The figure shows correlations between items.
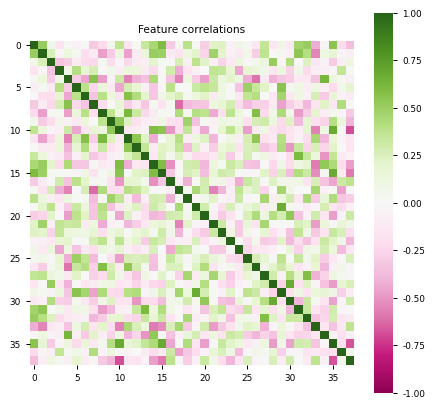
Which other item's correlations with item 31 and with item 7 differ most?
13
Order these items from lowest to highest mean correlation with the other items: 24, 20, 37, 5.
37, 24, 20, 5
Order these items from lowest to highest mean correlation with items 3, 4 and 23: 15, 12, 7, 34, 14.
12, 15, 14, 34, 7
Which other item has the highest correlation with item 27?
32
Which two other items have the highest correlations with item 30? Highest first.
28, 20
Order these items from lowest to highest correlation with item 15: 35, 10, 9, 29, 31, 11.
11, 9, 29, 31, 10, 35
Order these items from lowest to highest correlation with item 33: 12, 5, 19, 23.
23, 19, 5, 12
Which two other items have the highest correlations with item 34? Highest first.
4, 14
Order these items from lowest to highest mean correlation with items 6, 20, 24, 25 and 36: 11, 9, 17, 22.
22, 9, 17, 11
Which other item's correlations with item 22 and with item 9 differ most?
31
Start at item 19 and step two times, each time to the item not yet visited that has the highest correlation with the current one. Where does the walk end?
5
